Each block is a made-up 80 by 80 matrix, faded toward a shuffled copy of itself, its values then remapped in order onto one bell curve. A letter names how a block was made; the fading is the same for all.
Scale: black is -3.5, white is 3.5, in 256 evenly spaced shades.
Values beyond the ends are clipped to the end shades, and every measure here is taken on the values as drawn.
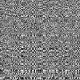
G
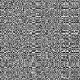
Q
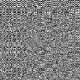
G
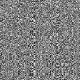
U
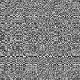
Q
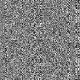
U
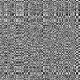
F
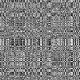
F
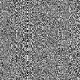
U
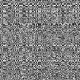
Q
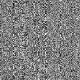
U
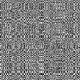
F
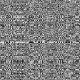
G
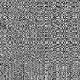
G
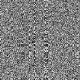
U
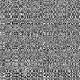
Q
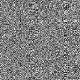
U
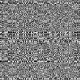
Q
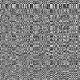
F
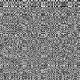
Q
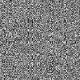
U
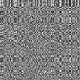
F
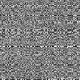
Q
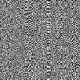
U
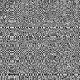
G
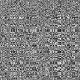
G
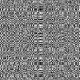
F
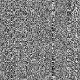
U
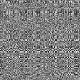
Q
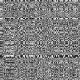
Q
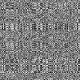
Q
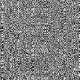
U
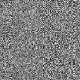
U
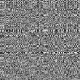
Q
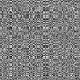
F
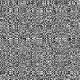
G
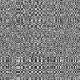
F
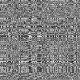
Q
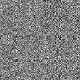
U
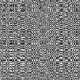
F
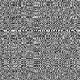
Q
